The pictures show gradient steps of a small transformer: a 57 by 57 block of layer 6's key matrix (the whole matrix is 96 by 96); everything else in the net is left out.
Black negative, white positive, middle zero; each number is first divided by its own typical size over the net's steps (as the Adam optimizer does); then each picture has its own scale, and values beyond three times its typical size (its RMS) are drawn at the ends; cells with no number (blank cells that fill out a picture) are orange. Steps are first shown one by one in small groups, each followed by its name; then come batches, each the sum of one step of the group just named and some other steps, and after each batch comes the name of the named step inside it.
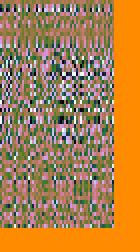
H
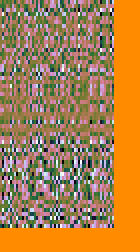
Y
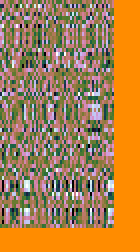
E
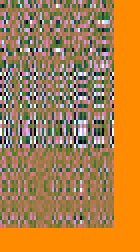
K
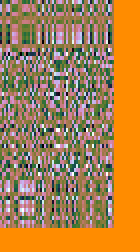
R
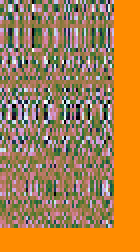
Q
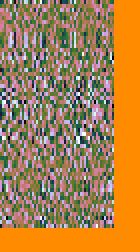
E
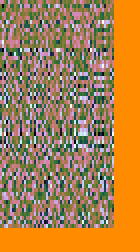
K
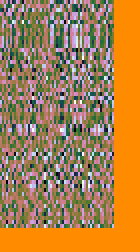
H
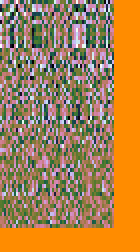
Q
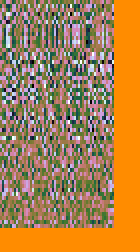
E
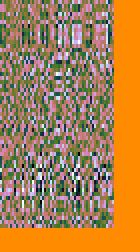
R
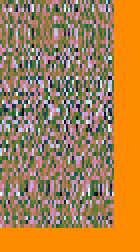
Q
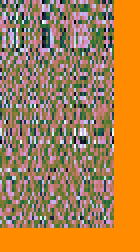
K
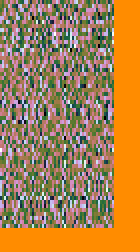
Q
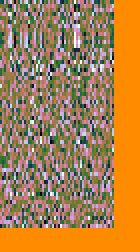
Y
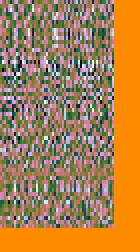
Q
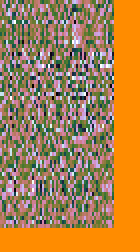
R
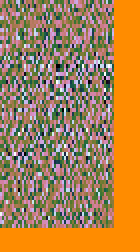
R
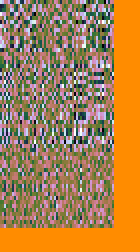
K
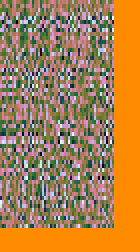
Y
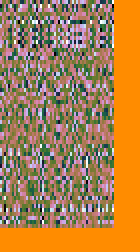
H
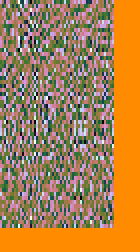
K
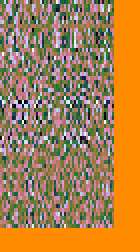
Q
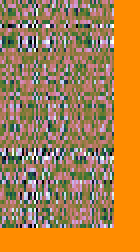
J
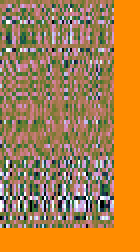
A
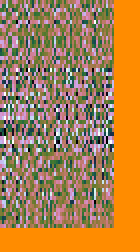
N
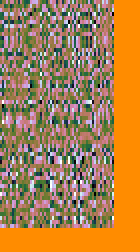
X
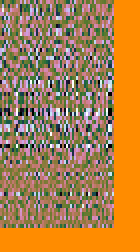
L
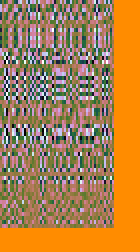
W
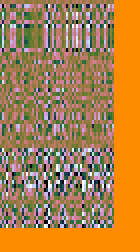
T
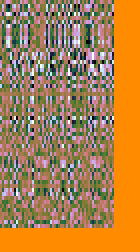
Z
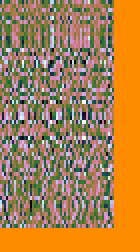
A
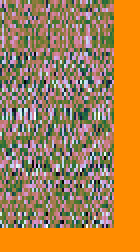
T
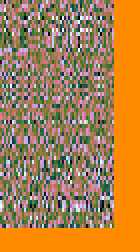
A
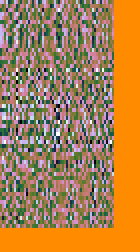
N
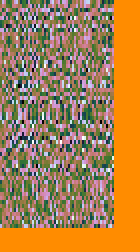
J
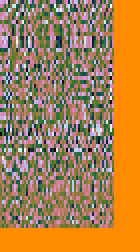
N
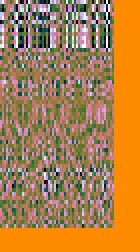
T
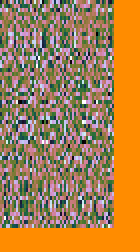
L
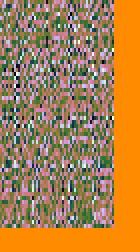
Z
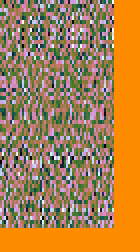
X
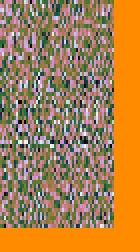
L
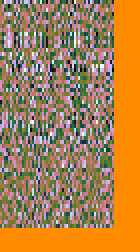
Z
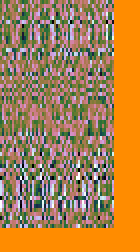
A
